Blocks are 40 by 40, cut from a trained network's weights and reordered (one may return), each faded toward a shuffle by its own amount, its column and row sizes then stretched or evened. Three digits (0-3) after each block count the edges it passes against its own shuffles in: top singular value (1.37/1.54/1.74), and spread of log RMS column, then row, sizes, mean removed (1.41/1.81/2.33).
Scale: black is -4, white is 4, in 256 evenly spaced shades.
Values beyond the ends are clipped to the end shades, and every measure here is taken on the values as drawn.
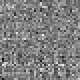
2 0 1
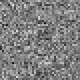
2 0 0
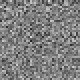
3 0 0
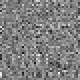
3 2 1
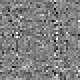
1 2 0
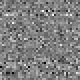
2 0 2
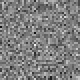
2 1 0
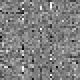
1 2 0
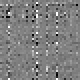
2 3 1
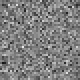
2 1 1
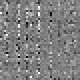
1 3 0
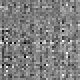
2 1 2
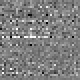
3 1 3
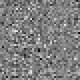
0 2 0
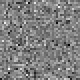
0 1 1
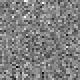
2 1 0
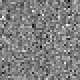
0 1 0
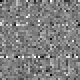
2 1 2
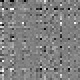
3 3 1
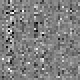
1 3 0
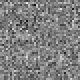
2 1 0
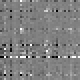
3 1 3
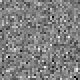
0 1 1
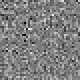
1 1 0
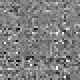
1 2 2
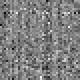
1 0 1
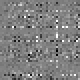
0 2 3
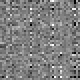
3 2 2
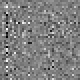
2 2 2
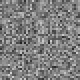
3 0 0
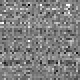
2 1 2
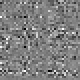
2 2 3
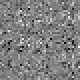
0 2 1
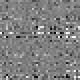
1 1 3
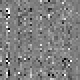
1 3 1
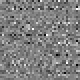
1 1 3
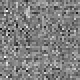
0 1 0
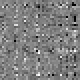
2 3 2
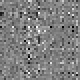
2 3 1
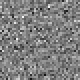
1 0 1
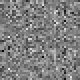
2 2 1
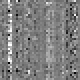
3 3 0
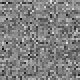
2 1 0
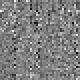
2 2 1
